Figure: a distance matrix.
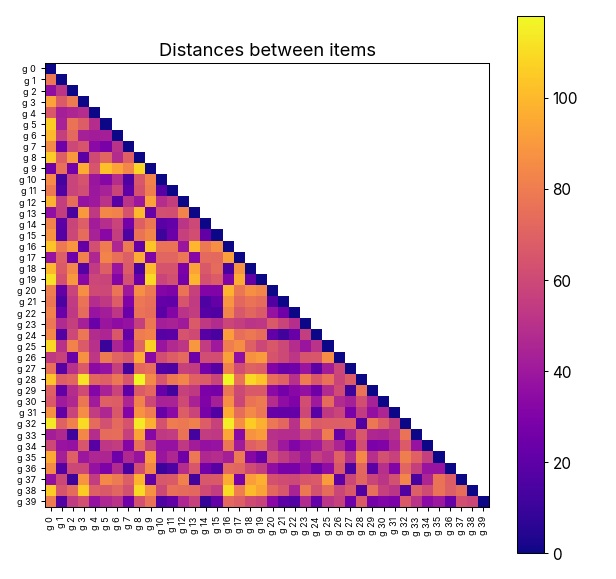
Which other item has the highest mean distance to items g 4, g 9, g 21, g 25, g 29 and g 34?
g 16
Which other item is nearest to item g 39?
g 14
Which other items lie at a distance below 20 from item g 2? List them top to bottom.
g 13, g 33, g 37
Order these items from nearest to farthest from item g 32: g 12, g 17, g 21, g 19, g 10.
g 10, g 21, g 12, g 17, g 19
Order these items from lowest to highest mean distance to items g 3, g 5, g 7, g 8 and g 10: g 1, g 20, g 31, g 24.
g 1, g 24, g 31, g 20
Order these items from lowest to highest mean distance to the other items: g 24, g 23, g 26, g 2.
g 24, g 23, g 2, g 26
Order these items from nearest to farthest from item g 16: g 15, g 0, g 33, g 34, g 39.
g 39, g 34, g 15, g 33, g 0
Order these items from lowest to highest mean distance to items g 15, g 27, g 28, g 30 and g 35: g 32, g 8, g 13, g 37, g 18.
g 32, g 13, g 37, g 18, g 8
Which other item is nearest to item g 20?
g 21
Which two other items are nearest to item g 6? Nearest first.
g 12, g 35
